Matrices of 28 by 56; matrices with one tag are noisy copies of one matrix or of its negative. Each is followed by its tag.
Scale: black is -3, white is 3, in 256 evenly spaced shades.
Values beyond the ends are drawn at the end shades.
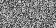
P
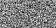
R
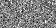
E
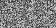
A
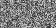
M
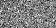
R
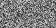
E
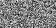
A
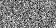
P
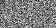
A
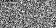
R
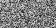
R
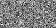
E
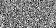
P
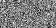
M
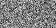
E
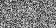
A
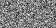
E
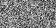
M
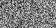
E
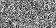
M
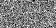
P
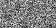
A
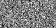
P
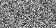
E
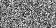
M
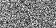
R
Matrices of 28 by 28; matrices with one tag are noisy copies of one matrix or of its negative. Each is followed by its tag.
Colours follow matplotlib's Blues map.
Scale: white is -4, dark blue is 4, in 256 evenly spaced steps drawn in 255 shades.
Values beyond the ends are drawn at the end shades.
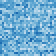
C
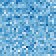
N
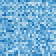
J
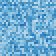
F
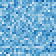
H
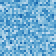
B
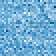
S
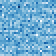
C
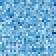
B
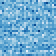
C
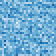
C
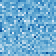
N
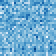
B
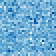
J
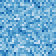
F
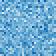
S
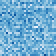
S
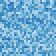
H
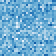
S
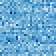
C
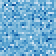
F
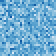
B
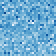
N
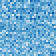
N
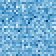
S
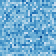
H
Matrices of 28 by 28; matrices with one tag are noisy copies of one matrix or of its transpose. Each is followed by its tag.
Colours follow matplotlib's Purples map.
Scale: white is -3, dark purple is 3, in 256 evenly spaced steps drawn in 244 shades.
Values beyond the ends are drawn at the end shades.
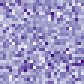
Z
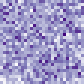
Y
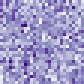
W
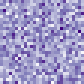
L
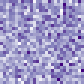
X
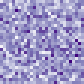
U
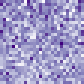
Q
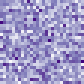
X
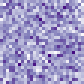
Y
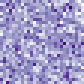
Y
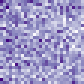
Q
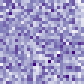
Y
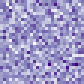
Z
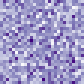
U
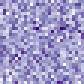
L
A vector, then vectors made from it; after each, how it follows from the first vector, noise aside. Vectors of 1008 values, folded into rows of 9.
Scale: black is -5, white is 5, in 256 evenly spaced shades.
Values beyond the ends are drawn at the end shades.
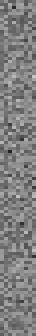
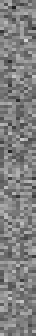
sign-scrambled.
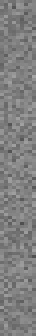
shrunk.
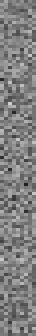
reversed.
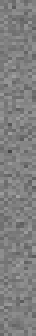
shrunk.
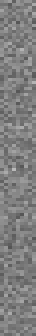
wrapped around, negated, shrunk.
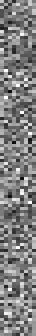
wrapped around, negated, scaled up.
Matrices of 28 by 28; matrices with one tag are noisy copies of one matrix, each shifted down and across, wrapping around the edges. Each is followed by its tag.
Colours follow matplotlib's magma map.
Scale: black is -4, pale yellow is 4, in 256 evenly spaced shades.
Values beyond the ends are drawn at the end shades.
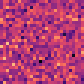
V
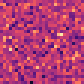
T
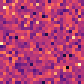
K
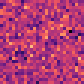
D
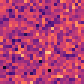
T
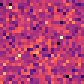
D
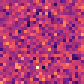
K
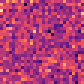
D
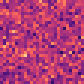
T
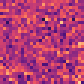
D
